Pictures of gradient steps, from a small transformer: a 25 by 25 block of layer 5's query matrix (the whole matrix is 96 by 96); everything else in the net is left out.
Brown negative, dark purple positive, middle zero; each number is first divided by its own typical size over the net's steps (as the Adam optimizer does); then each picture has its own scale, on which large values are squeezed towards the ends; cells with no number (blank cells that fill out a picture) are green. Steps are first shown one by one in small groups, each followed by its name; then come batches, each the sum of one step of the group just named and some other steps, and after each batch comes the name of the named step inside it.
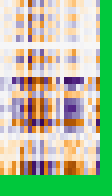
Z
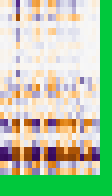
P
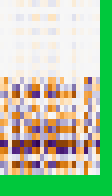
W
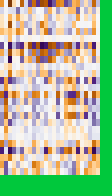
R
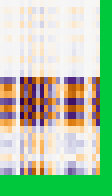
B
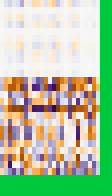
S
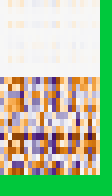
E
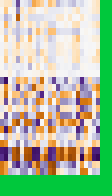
P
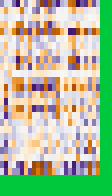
S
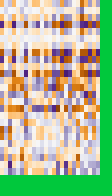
S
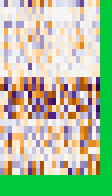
E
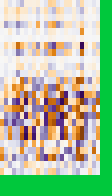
S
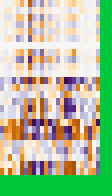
Z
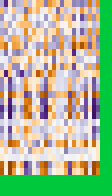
W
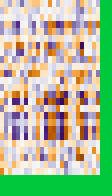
S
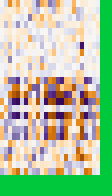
R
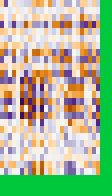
B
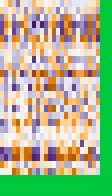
P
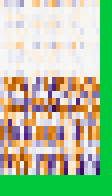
S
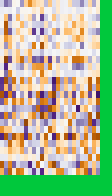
E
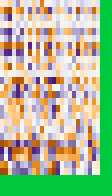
S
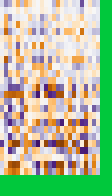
W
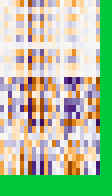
Z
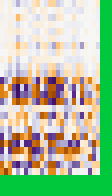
E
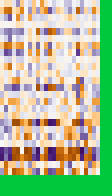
P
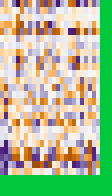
P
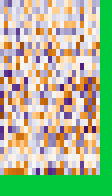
E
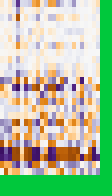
P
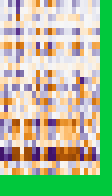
P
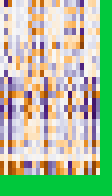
R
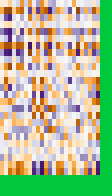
Z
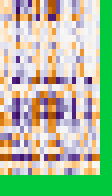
Z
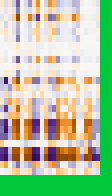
P
